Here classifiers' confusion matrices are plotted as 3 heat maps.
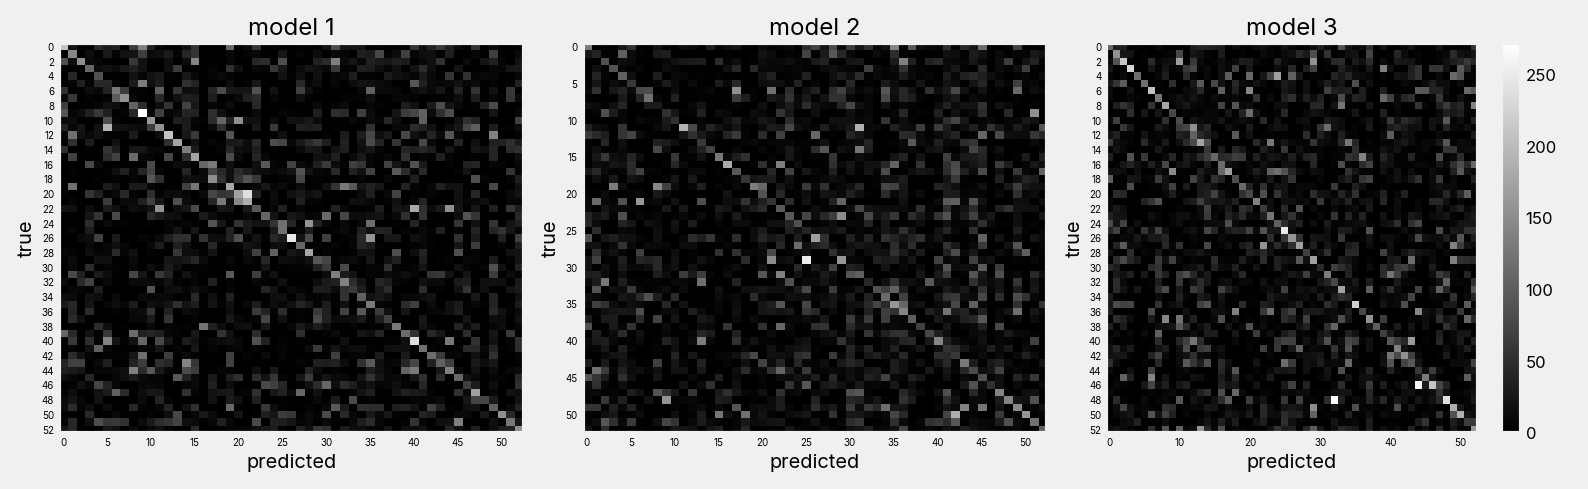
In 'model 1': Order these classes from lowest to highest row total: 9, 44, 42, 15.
42, 15, 44, 9
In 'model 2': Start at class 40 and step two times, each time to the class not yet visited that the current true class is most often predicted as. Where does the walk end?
37
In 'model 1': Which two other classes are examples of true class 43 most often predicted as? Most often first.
14, 35
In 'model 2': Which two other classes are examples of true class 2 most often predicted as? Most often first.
36, 48
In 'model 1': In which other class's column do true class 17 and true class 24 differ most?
28
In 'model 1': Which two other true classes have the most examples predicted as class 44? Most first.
22, 40
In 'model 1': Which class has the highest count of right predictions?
9
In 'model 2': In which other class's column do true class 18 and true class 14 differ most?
31
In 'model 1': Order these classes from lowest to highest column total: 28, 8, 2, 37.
2, 37, 28, 8
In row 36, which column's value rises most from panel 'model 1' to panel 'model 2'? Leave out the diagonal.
41
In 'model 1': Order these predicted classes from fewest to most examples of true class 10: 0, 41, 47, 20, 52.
0, 47, 52, 41, 20
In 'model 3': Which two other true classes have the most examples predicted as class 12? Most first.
11, 40
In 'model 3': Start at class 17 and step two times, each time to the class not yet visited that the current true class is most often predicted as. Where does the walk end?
20
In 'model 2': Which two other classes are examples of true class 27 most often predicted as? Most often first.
24, 49
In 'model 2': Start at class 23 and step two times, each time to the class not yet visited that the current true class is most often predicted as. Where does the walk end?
25
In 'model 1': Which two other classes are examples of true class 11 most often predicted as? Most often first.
5, 47
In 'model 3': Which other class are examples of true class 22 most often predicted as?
27
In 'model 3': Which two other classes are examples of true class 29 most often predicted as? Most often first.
49, 43
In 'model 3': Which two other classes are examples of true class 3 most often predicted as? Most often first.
39, 50
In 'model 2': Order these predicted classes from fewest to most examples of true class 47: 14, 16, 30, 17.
14, 17, 16, 30
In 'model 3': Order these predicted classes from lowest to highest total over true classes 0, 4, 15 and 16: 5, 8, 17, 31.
31, 5, 8, 17
